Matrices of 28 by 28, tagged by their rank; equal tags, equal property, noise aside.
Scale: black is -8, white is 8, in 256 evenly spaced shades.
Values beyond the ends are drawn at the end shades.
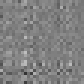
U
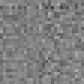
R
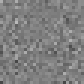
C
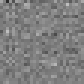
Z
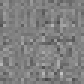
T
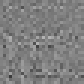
T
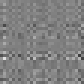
U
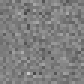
C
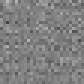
Z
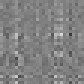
U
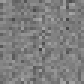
C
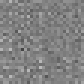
T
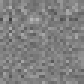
Z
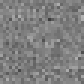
C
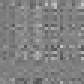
Z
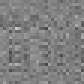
Z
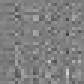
Z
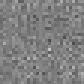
C
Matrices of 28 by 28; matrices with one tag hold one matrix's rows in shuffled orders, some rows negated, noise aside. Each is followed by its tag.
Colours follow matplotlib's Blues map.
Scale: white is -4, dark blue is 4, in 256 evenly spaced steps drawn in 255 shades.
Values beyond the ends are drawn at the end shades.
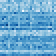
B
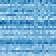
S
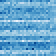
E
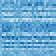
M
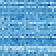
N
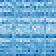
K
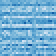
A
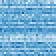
N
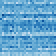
M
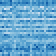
K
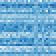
S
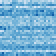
K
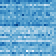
E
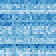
K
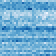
A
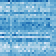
E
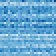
B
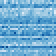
B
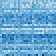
M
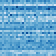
N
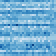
E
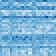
A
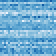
B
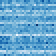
K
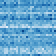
B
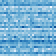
B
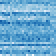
E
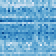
S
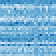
S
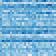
A
